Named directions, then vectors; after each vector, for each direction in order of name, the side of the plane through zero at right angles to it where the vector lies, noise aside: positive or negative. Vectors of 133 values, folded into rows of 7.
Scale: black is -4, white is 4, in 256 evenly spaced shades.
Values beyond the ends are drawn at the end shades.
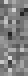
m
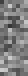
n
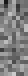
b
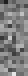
positive, negative, positive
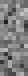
negative, negative, negative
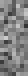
negative, negative, negative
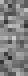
negative, negative, negative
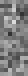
positive, positive, negative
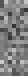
negative, positive, positive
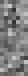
negative, negative, positive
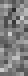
negative, negative, positive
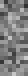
positive, negative, negative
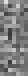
negative, positive, negative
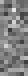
positive, positive, negative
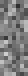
positive, positive, positive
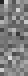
negative, positive, positive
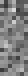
positive, positive, negative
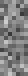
positive, positive, positive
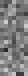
positive, positive, positive
